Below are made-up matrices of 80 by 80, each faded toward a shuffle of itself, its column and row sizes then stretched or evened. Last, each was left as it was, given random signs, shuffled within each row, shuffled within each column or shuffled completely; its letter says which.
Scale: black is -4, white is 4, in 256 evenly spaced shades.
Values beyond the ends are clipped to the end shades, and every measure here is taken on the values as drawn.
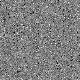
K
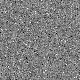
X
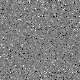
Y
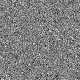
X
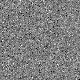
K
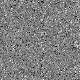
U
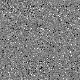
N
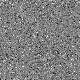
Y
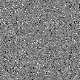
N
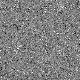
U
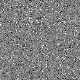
U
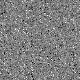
K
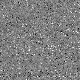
Y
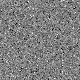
X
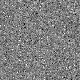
K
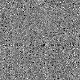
N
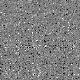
N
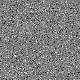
Y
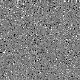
N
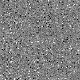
N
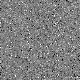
K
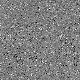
Y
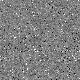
Y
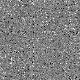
U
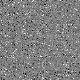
N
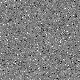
X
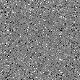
N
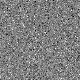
K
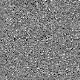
N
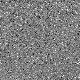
Y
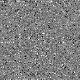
N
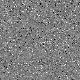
Y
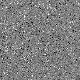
K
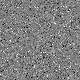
X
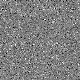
Y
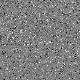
Y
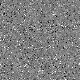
U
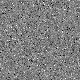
X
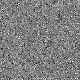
Y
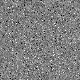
K
